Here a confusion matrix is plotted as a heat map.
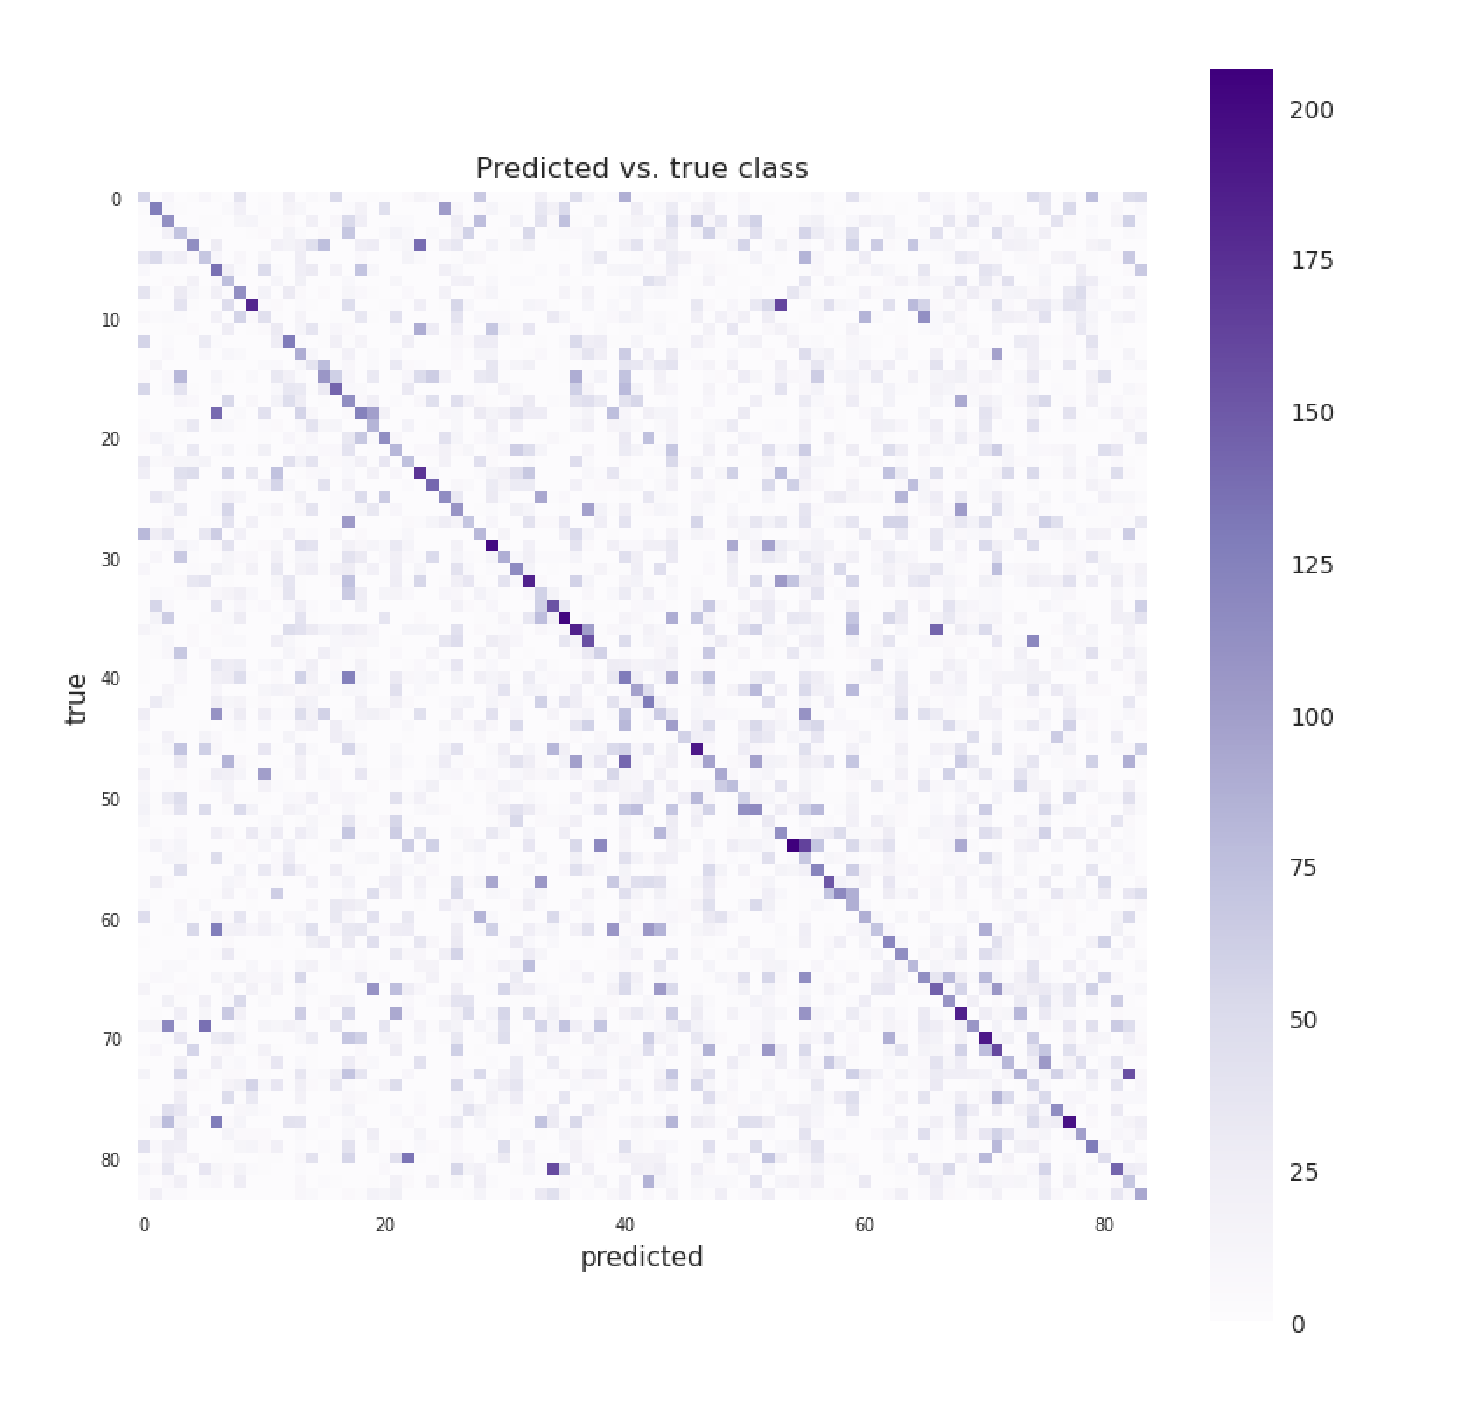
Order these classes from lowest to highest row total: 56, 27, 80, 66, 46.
56, 80, 27, 46, 66
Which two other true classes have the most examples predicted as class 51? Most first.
47, 41
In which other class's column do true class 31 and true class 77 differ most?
6
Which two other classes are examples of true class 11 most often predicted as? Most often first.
23, 29
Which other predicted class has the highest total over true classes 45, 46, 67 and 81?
34
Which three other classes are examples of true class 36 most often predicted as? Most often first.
66, 37, 59
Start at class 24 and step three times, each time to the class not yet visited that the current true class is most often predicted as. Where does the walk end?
53
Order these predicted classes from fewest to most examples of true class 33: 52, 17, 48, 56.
48, 52, 56, 17
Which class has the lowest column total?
45
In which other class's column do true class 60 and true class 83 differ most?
28
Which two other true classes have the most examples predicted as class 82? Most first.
73, 47
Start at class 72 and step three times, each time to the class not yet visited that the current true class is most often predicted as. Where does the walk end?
52
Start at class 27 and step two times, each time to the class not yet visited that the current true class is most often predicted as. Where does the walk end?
68
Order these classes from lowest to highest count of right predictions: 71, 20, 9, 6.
20, 6, 71, 9
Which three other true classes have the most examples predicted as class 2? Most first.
69, 77, 35
